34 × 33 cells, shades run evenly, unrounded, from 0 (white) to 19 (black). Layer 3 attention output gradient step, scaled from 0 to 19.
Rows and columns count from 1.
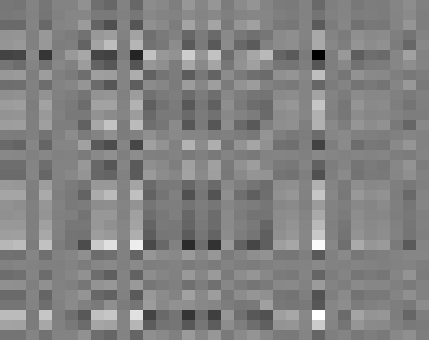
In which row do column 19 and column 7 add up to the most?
25
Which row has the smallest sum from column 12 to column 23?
6
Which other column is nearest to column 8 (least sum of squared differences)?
2
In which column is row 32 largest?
15
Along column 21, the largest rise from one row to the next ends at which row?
32
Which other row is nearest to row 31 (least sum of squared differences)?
14
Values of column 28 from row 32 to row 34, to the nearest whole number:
7 8 10
